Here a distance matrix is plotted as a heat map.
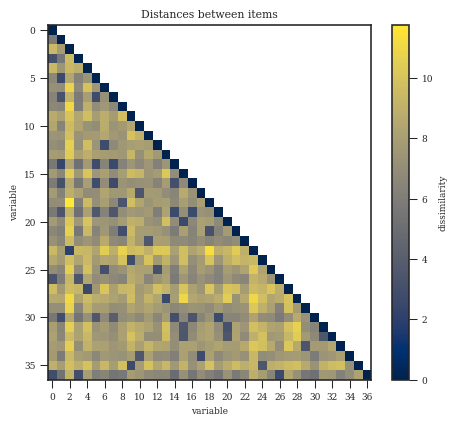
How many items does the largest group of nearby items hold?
7
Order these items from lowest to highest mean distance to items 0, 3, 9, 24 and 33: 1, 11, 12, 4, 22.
1, 12, 22, 11, 4
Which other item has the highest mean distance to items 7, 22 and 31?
2
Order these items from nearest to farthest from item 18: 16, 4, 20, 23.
16, 20, 4, 23
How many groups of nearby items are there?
12
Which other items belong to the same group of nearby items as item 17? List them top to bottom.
10, 34
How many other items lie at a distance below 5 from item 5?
6
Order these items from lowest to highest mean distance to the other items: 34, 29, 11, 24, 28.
34, 29, 11, 24, 28
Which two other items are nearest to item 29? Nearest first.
33, 36
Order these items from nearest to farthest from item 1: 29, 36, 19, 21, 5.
5, 19, 36, 21, 29
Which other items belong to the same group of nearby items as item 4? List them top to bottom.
27
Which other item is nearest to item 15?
20
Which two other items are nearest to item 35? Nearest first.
9, 24
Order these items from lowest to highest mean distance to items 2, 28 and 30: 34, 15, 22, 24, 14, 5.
14, 5, 34, 22, 24, 15
